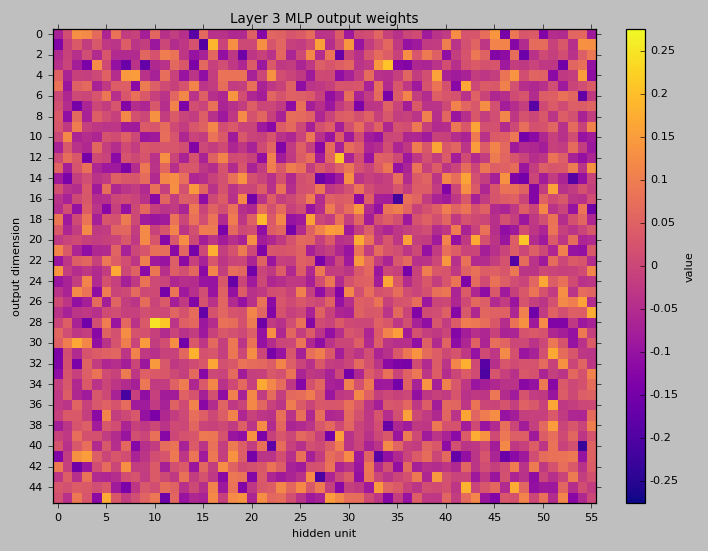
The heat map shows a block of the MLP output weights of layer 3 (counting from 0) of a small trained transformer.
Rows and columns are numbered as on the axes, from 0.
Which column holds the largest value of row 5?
42
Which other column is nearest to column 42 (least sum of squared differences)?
23
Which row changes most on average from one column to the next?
45
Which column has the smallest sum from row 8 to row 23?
49
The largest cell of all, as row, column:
28, 10
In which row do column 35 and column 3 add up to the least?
3
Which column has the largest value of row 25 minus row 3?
52
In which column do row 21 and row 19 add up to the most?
16
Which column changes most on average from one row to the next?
7
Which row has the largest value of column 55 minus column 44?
33
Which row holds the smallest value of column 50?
0
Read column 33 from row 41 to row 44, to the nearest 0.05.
-0.2 -0.05 0 0.15
